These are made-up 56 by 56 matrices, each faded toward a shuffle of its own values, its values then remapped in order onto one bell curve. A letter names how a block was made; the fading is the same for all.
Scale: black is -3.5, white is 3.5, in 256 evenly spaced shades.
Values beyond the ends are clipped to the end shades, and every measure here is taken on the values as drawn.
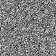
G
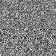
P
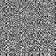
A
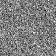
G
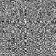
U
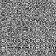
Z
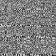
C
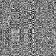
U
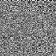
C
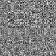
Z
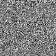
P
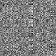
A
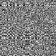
Z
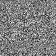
P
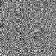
A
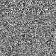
P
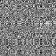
Z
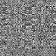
Z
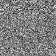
P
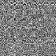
Z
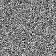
G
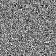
G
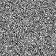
G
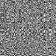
U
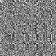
U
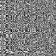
U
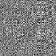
U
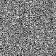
G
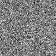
G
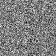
G
